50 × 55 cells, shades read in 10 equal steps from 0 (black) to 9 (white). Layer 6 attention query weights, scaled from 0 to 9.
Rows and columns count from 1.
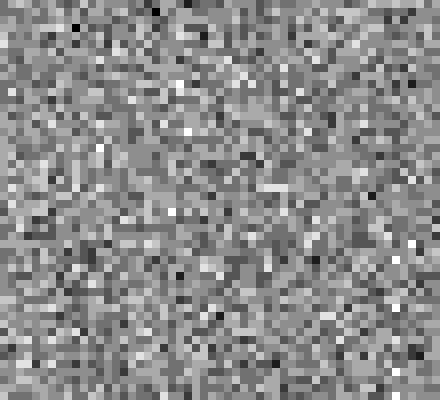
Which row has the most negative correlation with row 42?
43
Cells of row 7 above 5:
21
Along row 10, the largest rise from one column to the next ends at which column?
46
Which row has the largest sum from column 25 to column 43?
40
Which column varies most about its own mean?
50
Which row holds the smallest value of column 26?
5
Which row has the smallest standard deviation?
14
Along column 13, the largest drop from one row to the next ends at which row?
9
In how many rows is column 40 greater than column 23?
19
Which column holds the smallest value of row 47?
16
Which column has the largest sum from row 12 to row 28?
13
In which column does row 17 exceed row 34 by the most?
24
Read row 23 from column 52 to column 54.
8 3 7
